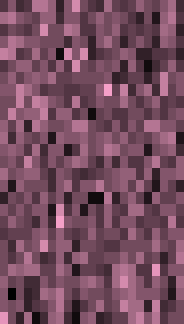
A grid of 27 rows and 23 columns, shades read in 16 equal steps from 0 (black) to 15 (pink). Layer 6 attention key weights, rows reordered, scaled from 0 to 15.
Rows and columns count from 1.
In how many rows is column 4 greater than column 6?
9
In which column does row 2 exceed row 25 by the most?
2
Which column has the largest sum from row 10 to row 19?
8
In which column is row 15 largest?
1
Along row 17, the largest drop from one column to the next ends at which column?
15
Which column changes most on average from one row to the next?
10
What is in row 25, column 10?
5
